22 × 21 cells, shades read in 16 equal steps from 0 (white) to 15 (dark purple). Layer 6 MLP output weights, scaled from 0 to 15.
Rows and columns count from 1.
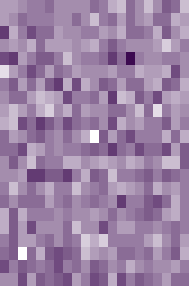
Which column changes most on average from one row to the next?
19
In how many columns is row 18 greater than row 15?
11
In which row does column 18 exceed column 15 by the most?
8
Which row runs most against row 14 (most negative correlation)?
12
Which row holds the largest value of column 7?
7
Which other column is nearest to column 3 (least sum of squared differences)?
10
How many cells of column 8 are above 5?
18
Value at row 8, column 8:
11
